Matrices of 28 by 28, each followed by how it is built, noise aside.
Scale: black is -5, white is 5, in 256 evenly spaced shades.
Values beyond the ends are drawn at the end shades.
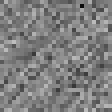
Hankel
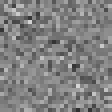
block diagonal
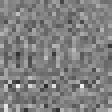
low rank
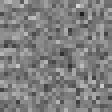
blocks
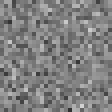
repeating rows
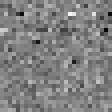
uneven rows
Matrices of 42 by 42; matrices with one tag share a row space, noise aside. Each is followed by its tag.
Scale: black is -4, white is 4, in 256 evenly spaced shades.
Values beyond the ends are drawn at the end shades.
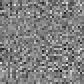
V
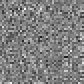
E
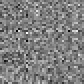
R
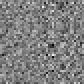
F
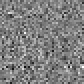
E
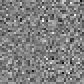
F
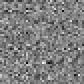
R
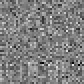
V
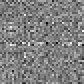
E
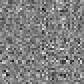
F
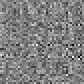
V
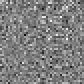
V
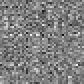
R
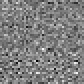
R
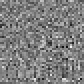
V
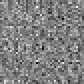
R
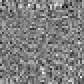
V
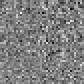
F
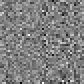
F
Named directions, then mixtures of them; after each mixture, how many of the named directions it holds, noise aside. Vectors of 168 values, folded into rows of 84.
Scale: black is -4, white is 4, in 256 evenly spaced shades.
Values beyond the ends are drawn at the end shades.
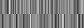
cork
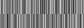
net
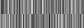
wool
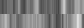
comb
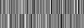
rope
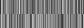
three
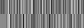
two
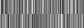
two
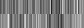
two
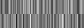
two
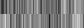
two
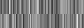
two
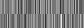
two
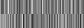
one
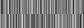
two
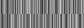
two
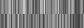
four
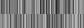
four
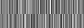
three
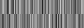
three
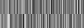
two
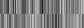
four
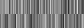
four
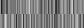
four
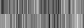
two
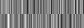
one
